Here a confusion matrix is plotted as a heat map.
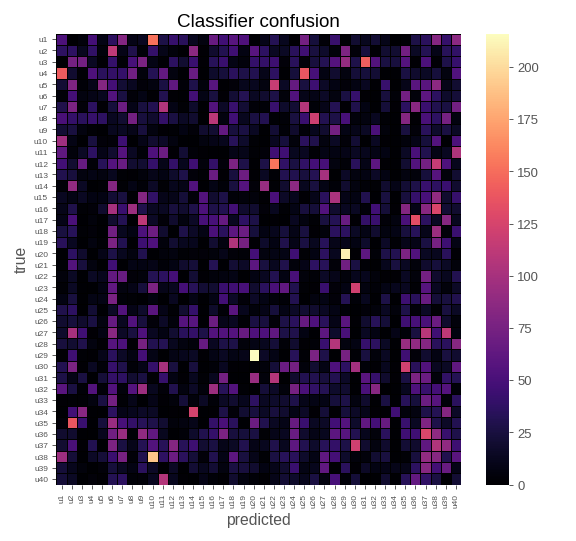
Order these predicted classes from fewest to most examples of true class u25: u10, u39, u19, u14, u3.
u3, u19, u39, u14, u10
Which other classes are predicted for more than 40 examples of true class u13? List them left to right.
u16, u19, u27, u38
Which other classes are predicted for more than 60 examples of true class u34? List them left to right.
u3, u14, u39
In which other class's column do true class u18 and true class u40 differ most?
u11
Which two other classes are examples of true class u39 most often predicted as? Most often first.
u37, u27
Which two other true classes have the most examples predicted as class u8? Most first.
u16, u4
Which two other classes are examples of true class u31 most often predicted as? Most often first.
u22, u20
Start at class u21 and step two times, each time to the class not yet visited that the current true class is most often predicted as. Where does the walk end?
u20
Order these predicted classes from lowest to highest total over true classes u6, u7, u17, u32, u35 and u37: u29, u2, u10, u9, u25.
u10, u29, u25, u9, u2
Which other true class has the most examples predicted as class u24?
u14
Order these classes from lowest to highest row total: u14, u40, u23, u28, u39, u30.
u40, u39, u14, u23, u30, u28
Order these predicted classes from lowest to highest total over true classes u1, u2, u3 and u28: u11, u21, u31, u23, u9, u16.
u23, u11, u21, u16, u9, u31
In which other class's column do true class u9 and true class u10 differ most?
u1
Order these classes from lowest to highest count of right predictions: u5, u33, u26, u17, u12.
u33, u12, u26, u17, u5
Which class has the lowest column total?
u34
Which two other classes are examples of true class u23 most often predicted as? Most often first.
u30, u10
